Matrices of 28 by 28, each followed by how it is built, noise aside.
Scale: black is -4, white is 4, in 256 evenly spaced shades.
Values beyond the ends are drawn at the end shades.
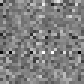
uneven rows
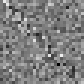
banded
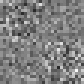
block diagonal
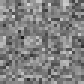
blocks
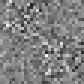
block diagonal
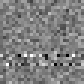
uneven rows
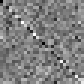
diagonal
